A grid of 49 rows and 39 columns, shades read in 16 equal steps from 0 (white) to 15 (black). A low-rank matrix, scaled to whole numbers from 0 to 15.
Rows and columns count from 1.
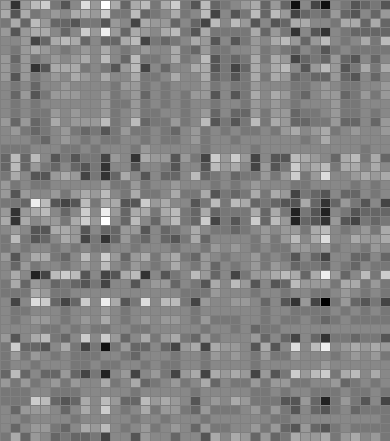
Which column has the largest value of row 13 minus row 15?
30
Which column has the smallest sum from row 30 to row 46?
4
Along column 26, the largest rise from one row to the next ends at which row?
3
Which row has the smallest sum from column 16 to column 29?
1
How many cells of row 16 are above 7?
11
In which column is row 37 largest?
26
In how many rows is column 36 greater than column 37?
22
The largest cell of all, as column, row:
33, 34
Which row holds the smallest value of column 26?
25
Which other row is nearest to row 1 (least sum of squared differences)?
24
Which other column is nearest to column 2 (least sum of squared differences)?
36
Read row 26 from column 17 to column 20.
9 8 7 5
